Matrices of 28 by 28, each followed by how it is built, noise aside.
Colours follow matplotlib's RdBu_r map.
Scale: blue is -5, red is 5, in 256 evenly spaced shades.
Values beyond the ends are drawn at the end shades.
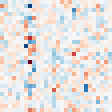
uneven columns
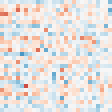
blocks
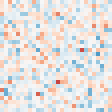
noise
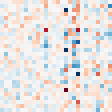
uneven columns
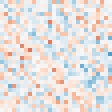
Toeplitz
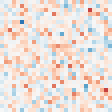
Toeplitz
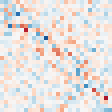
banded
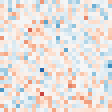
Toeplitz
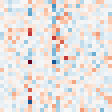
uneven columns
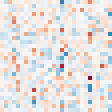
uneven columns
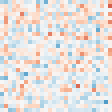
blocks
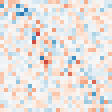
banded
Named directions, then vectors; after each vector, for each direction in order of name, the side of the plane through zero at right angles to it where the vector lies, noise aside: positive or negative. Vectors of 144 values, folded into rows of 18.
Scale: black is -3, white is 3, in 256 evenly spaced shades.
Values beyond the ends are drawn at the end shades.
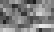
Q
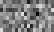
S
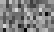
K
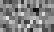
negative, negative, positive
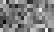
positive, positive, positive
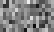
positive, negative, negative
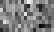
negative, negative, negative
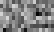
positive, negative, positive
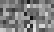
negative, positive, positive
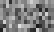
negative, negative, negative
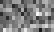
negative, positive, negative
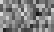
positive, negative, positive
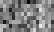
positive, positive, positive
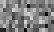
positive, negative, negative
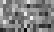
positive, negative, negative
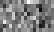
negative, negative, negative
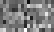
negative, positive, positive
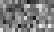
positive, positive, positive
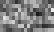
negative, negative, positive
